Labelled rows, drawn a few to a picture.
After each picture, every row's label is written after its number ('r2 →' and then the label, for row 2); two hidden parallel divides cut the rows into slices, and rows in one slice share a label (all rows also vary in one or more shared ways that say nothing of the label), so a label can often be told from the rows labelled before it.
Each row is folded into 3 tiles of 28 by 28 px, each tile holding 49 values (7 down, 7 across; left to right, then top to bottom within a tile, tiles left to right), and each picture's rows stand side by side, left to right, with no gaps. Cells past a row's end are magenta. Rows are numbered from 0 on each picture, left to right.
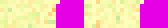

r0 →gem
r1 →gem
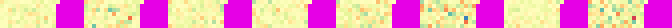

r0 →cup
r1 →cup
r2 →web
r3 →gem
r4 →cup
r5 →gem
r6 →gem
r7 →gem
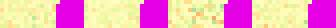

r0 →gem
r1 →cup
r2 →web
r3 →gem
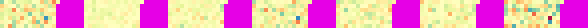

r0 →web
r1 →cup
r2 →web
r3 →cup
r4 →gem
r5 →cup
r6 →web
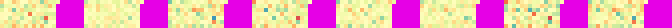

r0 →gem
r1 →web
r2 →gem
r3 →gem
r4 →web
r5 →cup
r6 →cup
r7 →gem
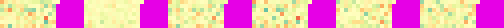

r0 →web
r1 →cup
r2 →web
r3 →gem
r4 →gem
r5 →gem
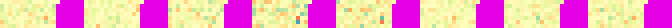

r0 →web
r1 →gem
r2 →web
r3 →web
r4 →cup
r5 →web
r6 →gem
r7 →gem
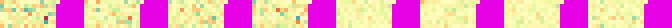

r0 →cup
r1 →gem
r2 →web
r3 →gem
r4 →web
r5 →cup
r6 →web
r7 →web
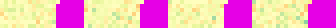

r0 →gem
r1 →gem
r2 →cup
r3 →gem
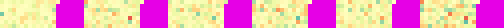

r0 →web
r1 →cup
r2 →cup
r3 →gem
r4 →gem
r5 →web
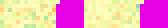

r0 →gem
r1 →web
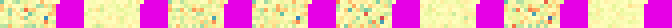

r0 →gem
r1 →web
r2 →cup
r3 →cup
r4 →gem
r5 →cup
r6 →cup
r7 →cup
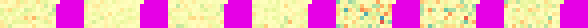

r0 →web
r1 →cup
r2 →web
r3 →gem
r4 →gem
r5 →web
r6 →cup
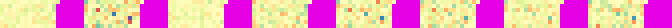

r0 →web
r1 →web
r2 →gem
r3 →web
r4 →web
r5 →web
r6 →cup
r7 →cup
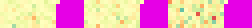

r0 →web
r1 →gem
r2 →gem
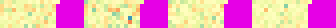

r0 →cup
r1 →gem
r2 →gem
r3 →web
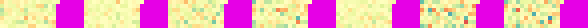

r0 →web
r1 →gem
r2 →web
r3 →gem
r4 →web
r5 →gem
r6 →web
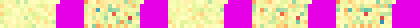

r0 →gem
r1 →gem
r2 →web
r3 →web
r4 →cup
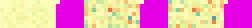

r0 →cup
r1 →gem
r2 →cup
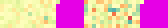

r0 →cup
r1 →web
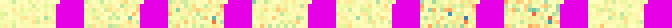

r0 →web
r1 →gem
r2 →gem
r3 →cup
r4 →gem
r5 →cup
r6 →web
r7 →gem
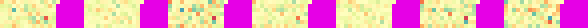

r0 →gem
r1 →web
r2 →gem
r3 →cup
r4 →cup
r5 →cup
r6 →gem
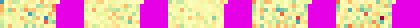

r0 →gem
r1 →web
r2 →web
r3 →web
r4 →gem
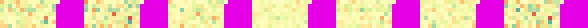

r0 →web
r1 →cup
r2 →gem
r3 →gem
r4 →web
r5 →web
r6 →gem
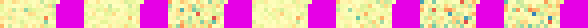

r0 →cup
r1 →cup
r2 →gem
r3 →cup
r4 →gem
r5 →web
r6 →cup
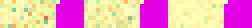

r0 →gem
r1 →web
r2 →web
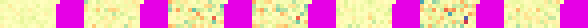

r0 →cup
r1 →cup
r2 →web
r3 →web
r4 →web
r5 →cup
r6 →web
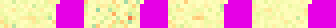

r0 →web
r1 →gem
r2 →web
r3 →cup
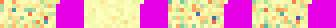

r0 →gem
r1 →cup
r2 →web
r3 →web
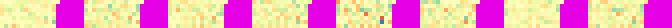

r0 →gem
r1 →web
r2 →web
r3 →web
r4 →web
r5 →gem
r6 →web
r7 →web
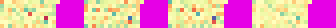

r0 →cup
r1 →cup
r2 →cup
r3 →cup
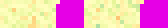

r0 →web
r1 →web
